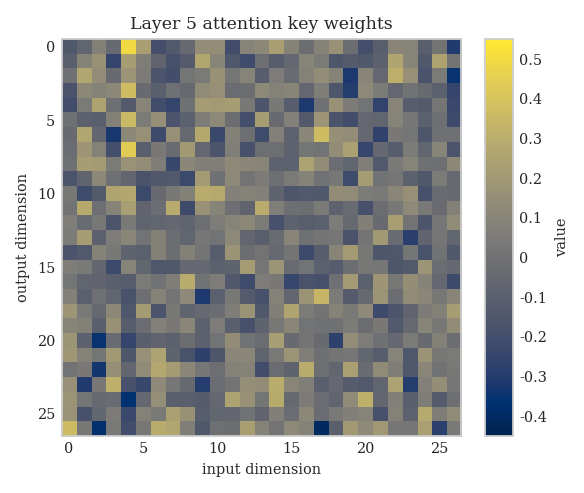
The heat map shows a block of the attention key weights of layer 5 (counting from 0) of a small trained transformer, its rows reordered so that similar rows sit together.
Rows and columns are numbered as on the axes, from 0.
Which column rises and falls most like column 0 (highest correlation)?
24
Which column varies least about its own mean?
25
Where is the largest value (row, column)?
0, 4
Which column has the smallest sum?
26
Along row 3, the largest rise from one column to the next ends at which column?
20
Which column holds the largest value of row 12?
22
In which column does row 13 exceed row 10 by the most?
1
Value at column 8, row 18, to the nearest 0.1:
-0.1
